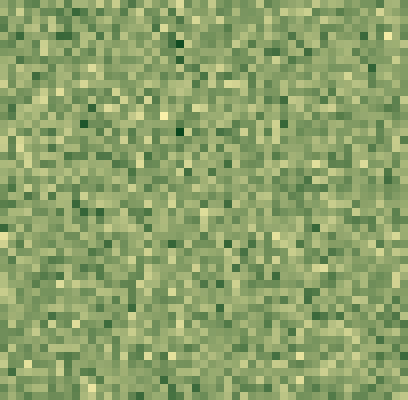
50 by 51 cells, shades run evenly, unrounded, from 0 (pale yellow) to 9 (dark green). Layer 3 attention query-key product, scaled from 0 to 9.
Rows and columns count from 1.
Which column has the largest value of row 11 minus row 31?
47
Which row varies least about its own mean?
43
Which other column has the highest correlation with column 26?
32
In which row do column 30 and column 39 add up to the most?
7
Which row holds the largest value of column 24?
22
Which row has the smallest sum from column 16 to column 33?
11
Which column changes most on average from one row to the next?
19
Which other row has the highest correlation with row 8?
30
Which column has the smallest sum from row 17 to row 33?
3
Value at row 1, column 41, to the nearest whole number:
4
